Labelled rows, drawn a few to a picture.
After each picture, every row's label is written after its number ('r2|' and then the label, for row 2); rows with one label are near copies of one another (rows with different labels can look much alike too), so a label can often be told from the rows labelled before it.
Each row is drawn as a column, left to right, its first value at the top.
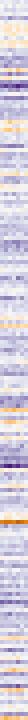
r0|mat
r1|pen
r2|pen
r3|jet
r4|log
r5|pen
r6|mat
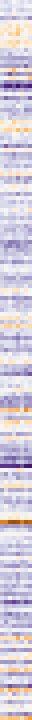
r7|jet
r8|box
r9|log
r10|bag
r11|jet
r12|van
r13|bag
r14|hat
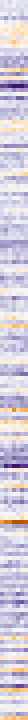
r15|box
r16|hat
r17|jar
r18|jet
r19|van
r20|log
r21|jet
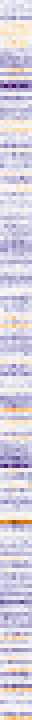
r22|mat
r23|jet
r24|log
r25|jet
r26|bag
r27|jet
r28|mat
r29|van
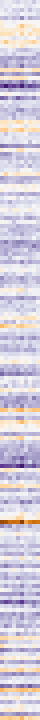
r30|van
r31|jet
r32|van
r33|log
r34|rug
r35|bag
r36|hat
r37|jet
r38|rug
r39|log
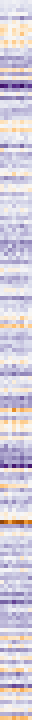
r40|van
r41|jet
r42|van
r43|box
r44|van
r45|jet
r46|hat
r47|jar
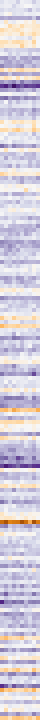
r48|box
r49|box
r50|mat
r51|jet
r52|mat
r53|bag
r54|hat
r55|hat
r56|rug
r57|hat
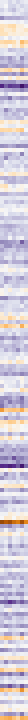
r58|jet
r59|bag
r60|jar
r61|jet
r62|log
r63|jar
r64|jet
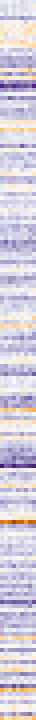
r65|hat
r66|log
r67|van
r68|bag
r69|bag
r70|rug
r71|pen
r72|bag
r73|hat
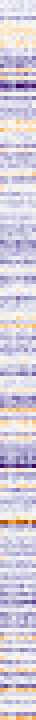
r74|bag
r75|van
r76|mat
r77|pen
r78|pen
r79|jar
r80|van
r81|pen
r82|box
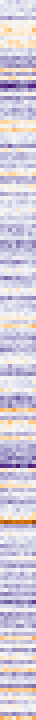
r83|pen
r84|van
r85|box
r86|mat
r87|bag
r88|bag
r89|van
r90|mat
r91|jet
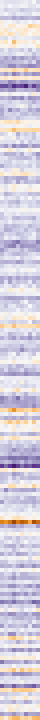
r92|mat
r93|pen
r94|bag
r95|jar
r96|pen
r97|jet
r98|log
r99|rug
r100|log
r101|bag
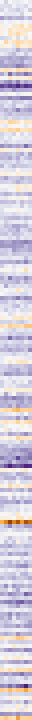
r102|pen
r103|jar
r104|van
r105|mat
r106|bag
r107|rug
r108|van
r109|rug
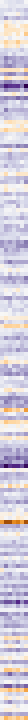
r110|log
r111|mat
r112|van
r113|mat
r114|box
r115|rug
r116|log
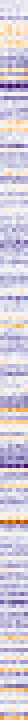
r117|log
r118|hat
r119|jet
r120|box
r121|jet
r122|box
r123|pen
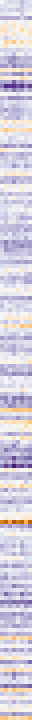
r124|bag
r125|jar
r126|box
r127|mat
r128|bag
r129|jar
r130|box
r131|box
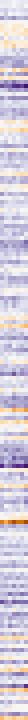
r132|hat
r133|jet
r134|van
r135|bag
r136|mat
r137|rug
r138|log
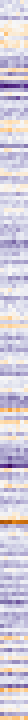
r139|jar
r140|jet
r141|rug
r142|pen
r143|box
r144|log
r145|pen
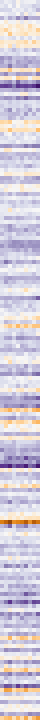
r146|pen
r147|van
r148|bag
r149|log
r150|hat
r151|jar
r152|box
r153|pen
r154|box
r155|pen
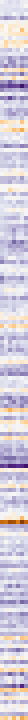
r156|van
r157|bag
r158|rug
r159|hat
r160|rug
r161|pen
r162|hat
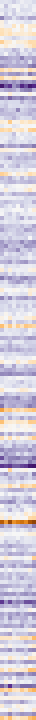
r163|box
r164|jar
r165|van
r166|log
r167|mat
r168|van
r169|box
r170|log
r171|bag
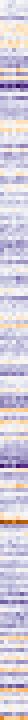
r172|hat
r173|bag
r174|jar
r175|bag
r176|pen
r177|van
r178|pen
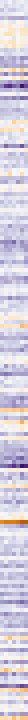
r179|rug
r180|log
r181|jet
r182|pen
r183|bag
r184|box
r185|van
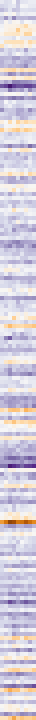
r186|pen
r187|log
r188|log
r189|hat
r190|rug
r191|bag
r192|bag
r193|box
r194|box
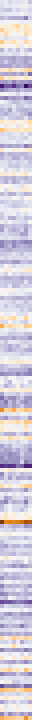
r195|jar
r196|log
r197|rug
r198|hat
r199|bag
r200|hat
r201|hat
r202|rug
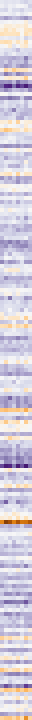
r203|jet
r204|log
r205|pen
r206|rug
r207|log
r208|log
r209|hat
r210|van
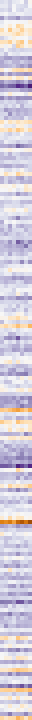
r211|pen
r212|mat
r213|rug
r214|rug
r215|jet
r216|pen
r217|rug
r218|van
